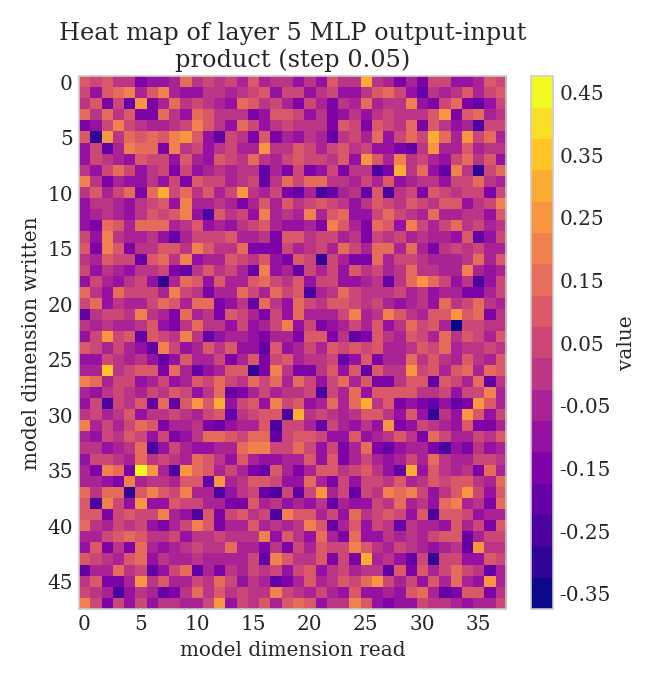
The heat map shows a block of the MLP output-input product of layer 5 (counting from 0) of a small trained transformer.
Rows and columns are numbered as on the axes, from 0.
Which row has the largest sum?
5
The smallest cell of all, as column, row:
33, 22
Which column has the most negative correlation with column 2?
1
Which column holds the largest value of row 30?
19
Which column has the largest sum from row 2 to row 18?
29
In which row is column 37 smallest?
7
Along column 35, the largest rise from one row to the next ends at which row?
9
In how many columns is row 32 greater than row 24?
19
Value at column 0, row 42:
-0.1
